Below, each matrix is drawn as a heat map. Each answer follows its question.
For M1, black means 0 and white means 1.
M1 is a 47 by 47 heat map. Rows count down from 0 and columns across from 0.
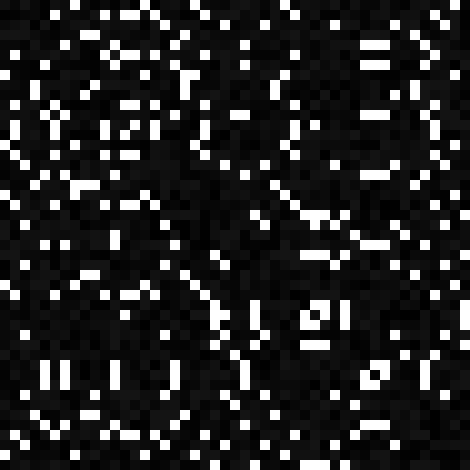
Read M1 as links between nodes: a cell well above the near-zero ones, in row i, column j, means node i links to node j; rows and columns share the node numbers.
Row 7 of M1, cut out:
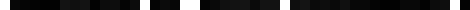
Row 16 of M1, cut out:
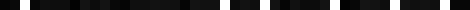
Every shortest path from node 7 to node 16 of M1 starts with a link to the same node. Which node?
node 18
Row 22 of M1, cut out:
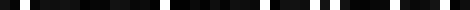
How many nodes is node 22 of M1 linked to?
7
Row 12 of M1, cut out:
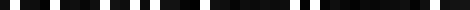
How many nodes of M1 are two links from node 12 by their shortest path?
8
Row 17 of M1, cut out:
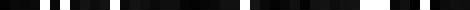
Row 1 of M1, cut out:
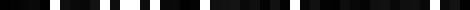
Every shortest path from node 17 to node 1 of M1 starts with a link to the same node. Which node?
node 11
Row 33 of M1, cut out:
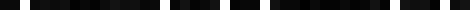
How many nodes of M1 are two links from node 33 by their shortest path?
2
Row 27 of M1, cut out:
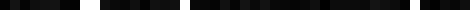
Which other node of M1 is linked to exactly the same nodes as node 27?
node 3
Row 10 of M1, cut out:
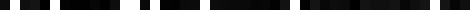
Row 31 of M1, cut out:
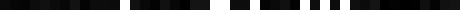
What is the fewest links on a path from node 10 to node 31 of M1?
2
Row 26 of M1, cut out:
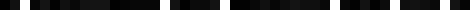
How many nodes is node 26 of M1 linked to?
6
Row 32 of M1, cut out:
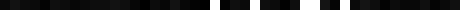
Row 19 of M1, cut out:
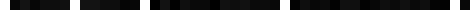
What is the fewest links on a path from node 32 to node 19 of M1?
7
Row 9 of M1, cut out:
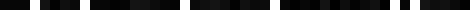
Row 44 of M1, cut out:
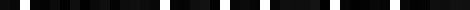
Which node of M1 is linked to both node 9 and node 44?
node 39
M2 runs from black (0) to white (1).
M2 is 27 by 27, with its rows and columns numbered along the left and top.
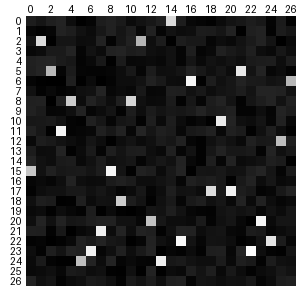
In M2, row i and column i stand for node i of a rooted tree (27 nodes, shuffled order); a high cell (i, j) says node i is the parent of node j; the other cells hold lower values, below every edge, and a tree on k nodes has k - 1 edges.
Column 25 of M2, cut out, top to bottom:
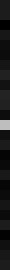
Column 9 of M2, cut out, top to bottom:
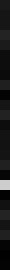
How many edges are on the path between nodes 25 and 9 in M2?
5
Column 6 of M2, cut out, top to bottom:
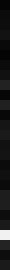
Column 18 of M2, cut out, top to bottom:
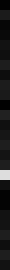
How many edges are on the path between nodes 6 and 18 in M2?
4
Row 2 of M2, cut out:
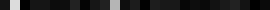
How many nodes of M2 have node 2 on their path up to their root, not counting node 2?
3
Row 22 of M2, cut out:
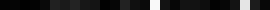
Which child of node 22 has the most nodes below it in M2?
24
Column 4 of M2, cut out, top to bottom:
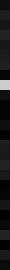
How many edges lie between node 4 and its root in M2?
6
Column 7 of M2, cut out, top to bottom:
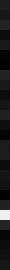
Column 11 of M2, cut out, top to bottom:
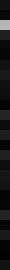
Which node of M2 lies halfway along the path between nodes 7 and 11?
5
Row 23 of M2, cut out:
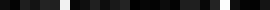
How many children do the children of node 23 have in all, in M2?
4
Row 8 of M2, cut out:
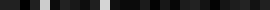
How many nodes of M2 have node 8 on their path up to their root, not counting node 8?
3
